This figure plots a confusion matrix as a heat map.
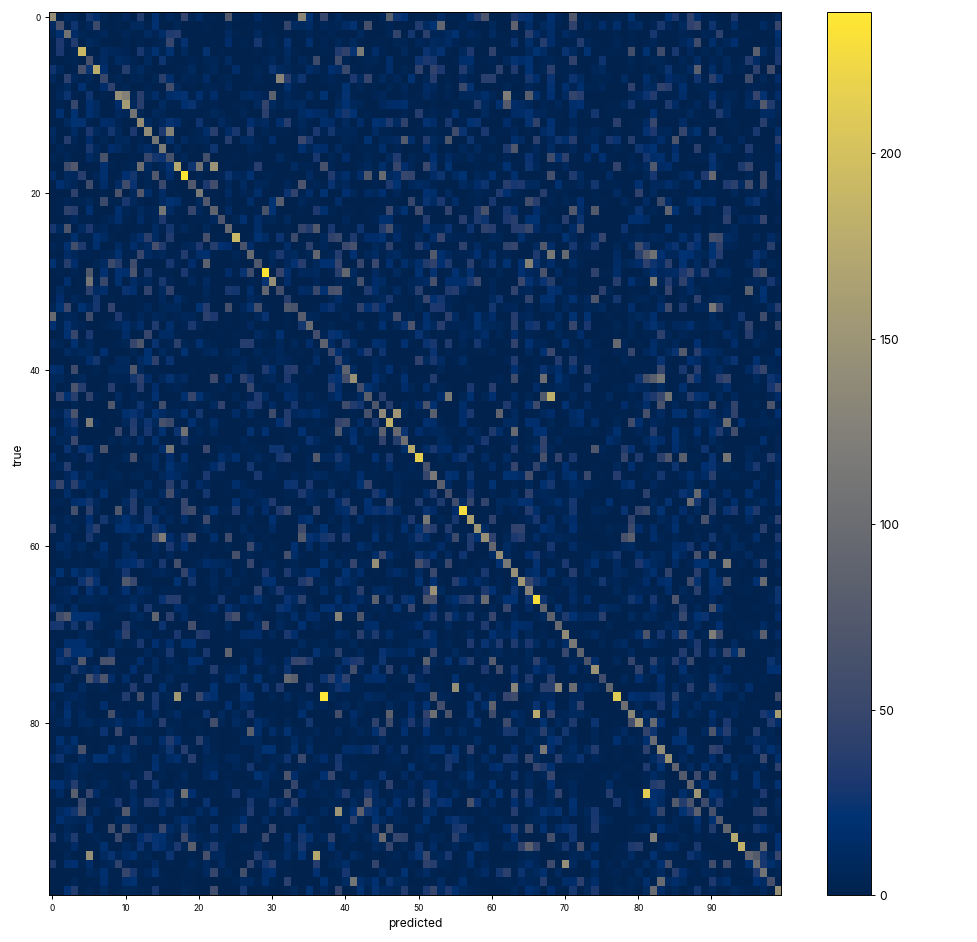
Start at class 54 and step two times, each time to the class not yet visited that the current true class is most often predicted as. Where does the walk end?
81
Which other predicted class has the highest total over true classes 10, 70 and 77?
37
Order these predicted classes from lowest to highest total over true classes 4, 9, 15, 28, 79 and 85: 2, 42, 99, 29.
29, 2, 42, 99
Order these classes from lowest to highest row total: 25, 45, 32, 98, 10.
32, 98, 10, 25, 45
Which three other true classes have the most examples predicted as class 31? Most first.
7, 21, 29
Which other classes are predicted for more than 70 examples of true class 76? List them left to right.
55, 63, 69, 71
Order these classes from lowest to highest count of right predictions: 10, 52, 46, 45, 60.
60, 52, 45, 10, 46
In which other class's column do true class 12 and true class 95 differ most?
36
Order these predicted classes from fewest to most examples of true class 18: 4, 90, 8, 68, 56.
8, 56, 4, 68, 90
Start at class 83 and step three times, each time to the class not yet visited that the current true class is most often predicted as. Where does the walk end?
39
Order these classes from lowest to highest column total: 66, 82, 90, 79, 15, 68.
79, 15, 66, 68, 82, 90
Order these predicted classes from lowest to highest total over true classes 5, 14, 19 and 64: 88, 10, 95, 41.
41, 88, 95, 10
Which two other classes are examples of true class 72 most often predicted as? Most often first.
24, 94
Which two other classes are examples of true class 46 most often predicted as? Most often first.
5, 92
